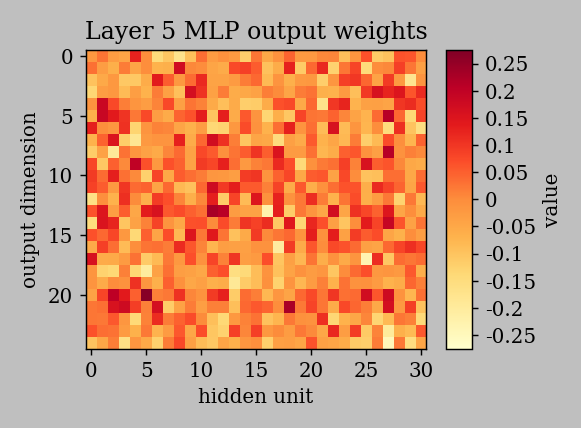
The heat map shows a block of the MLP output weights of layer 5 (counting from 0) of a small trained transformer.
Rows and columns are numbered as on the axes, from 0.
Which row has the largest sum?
20
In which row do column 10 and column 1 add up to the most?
5
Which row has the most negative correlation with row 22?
11
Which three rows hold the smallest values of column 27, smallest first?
24, 23, 6
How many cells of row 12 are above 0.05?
9
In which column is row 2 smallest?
29
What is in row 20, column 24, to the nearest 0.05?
0.05
